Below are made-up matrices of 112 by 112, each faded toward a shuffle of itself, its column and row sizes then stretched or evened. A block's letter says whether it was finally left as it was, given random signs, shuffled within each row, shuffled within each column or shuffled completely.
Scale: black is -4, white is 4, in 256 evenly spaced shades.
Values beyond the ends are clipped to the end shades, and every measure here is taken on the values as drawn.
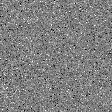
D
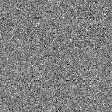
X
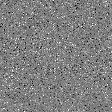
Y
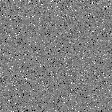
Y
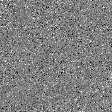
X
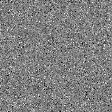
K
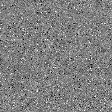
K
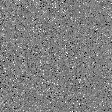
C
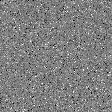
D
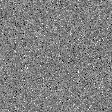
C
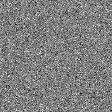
C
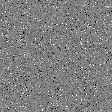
C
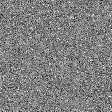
Y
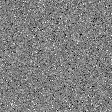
D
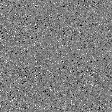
K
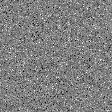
C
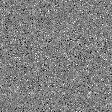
Y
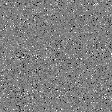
X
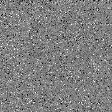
K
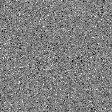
K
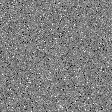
D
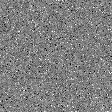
Y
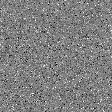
Y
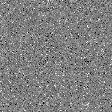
X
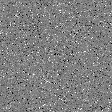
Y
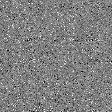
K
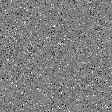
C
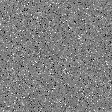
D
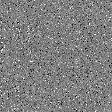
C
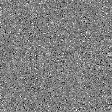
X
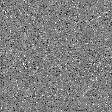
K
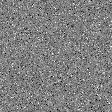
D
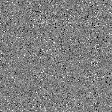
K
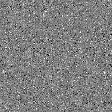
X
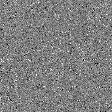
K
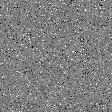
D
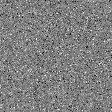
Y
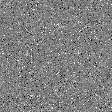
K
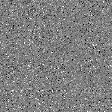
X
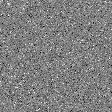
D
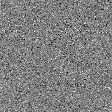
K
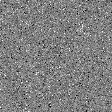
C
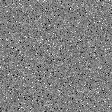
D
